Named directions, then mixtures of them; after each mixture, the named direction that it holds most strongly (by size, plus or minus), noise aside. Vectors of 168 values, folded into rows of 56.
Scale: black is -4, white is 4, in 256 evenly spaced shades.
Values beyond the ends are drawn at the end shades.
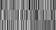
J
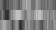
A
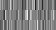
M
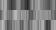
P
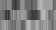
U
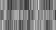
P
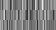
M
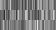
M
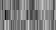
U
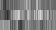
A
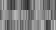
P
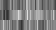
A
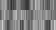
P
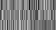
J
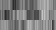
U
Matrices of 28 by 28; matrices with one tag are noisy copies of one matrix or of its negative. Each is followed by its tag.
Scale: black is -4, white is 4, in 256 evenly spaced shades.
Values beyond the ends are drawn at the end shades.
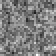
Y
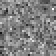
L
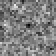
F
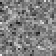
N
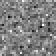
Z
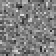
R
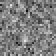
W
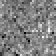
Z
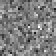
Z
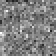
L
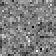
Z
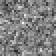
R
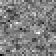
N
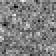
F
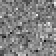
Z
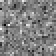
F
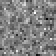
Y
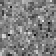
Z
